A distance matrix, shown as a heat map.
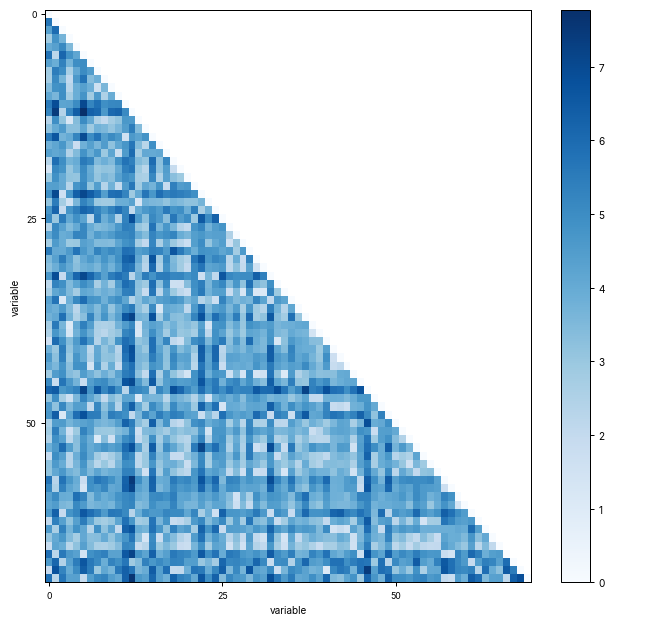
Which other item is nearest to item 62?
54
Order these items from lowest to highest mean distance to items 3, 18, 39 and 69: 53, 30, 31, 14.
14, 31, 30, 53
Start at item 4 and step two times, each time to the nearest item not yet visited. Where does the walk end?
36
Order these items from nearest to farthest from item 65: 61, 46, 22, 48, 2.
48, 2, 61, 22, 46
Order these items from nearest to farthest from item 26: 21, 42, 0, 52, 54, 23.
0, 52, 54, 23, 42, 21
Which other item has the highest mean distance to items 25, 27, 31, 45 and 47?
12
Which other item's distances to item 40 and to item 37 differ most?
68
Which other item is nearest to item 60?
59
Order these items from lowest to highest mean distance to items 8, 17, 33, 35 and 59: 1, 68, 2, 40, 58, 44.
2, 40, 44, 68, 58, 1
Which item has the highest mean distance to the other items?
46
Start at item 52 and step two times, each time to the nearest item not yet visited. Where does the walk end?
9
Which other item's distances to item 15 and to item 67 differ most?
11
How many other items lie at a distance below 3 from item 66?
6
